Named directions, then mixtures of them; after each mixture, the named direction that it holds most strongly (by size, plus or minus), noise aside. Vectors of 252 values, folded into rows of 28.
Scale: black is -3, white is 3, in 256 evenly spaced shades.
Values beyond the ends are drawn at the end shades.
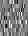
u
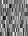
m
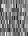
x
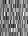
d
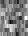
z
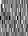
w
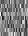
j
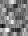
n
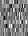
u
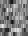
n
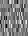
u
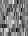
n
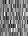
d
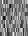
m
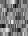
n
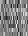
d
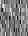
w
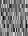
m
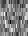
z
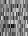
d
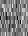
x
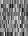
x
